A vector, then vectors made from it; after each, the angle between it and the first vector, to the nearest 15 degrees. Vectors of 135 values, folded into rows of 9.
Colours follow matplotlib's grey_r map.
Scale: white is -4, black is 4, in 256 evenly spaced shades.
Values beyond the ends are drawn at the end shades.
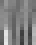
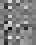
105 degrees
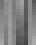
90 degrees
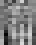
150 degrees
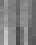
60 degrees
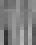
165 degrees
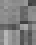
60 degrees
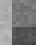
75 degrees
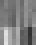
45 degrees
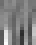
15 degrees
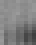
105 degrees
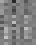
75 degrees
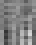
150 degrees
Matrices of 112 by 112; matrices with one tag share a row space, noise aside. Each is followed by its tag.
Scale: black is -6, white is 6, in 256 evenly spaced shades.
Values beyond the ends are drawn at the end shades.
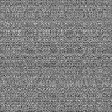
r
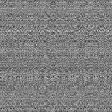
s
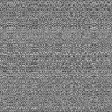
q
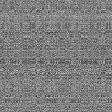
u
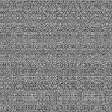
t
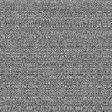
r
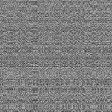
q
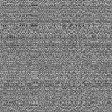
q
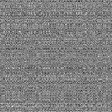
r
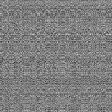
u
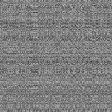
q
